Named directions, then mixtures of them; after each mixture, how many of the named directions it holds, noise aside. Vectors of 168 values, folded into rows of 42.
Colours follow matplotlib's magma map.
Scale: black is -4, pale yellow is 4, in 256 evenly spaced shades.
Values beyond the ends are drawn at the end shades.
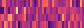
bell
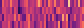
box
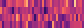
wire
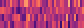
three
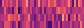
three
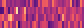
one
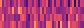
two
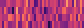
two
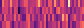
one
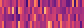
three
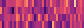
one
